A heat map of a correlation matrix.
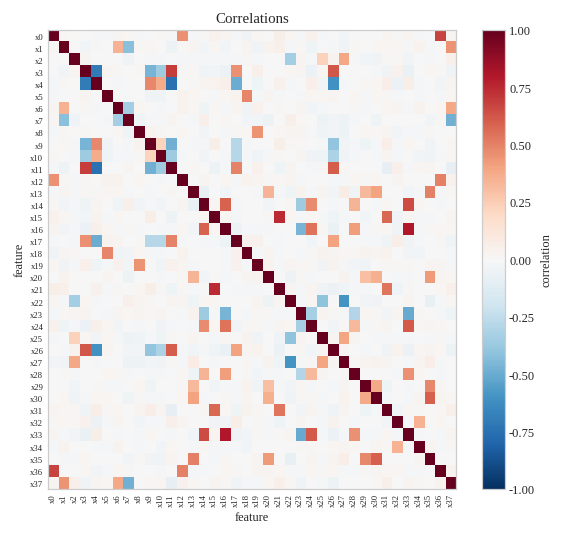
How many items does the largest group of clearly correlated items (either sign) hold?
7
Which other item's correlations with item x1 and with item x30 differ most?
x35
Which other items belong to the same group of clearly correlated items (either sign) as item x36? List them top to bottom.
x0, x12
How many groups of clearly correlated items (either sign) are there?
10
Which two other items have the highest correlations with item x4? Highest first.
x9, x10
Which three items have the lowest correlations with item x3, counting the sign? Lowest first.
x4, x9, x10
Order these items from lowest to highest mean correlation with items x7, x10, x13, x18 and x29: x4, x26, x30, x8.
x26, x8, x4, x30
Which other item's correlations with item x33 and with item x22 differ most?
x16
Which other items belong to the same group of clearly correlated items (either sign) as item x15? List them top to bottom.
x21, x31
